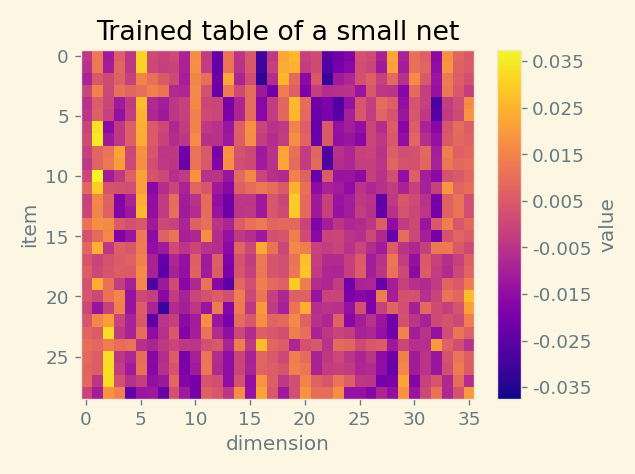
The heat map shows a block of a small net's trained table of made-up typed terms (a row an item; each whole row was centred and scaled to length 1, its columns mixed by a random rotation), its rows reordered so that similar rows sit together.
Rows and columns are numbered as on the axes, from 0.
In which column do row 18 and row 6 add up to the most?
5
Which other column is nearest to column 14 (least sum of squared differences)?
0
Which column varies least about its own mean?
34
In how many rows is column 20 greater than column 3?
20
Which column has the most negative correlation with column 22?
18
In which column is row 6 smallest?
21
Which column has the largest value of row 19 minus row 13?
16
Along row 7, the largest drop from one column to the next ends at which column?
2
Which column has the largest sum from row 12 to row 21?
19
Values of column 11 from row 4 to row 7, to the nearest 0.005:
0 0 -0.005 -0.005
